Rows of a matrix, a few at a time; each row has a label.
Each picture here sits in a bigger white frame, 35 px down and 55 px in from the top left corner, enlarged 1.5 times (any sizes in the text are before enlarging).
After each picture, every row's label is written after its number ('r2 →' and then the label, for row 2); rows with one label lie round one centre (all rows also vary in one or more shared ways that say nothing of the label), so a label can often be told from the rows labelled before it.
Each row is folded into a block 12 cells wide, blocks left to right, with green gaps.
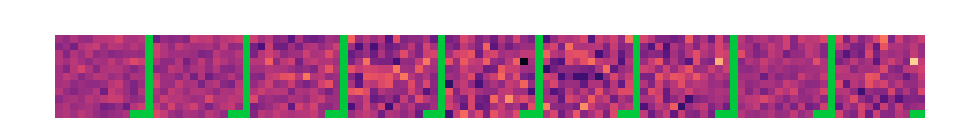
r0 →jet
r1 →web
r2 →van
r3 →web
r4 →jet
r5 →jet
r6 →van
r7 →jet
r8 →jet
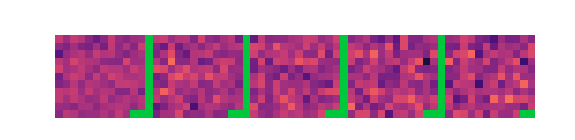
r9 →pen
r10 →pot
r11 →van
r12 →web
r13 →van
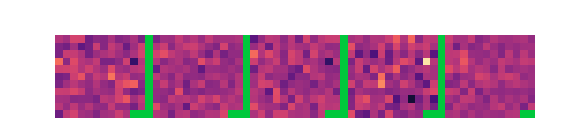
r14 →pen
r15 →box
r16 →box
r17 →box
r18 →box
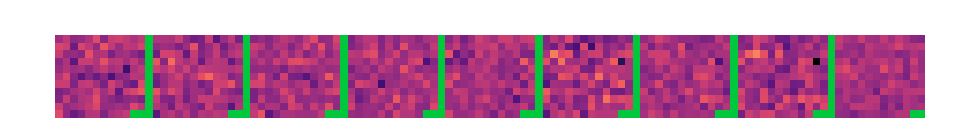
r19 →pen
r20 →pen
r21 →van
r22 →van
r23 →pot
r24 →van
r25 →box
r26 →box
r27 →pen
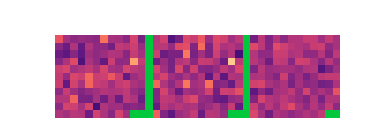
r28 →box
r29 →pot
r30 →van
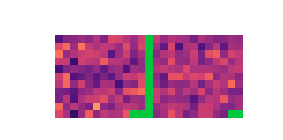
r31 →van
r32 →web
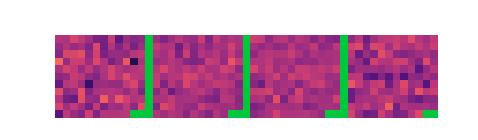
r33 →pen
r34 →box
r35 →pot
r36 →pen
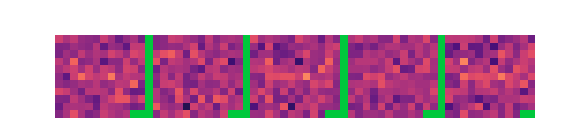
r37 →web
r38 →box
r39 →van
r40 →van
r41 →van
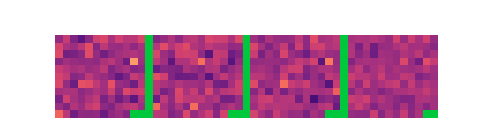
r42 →web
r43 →jet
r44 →box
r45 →box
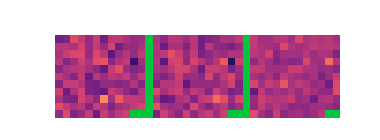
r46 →jet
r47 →web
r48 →box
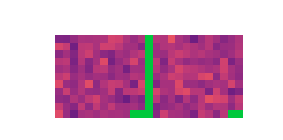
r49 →pen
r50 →web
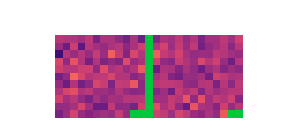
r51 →pen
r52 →box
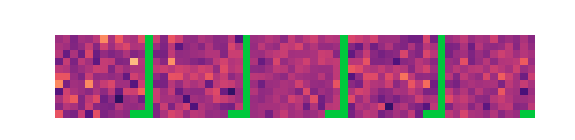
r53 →box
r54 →jet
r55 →jet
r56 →pen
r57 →jet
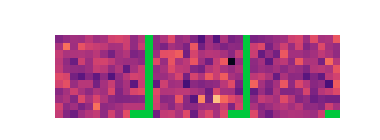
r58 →pen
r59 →pot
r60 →jet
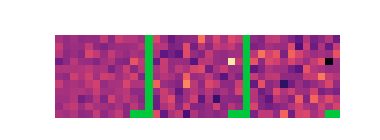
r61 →web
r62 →web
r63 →van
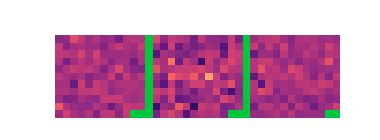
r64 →web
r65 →jet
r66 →pen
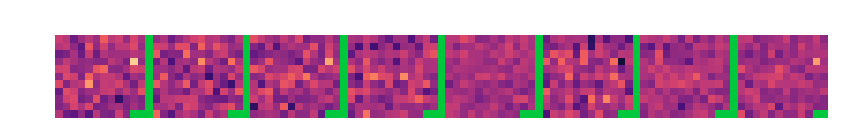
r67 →pen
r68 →pot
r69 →pot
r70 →web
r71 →box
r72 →pot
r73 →box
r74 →pot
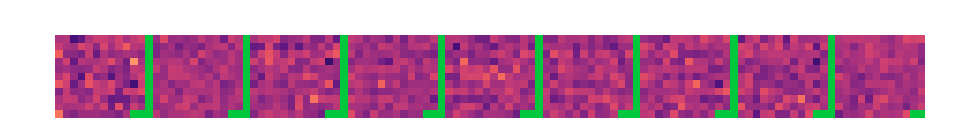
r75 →van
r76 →van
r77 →van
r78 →box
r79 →web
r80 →web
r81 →web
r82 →pot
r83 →jet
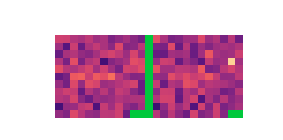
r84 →pot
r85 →van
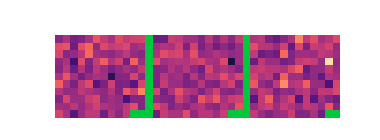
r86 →pot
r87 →jet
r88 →web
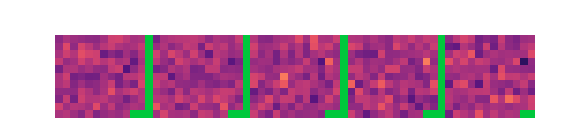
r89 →pen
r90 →box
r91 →box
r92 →pen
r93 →van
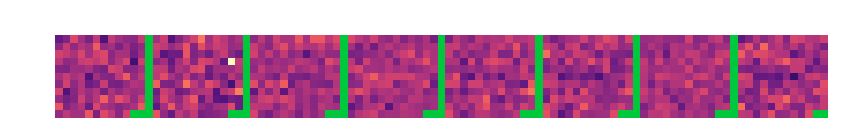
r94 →jet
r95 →pot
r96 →box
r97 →pot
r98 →van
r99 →box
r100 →jet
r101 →jet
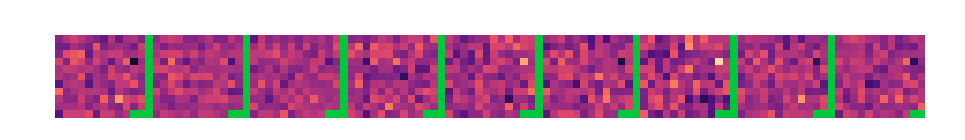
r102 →pot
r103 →web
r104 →van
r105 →pot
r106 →van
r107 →pot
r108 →pen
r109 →pot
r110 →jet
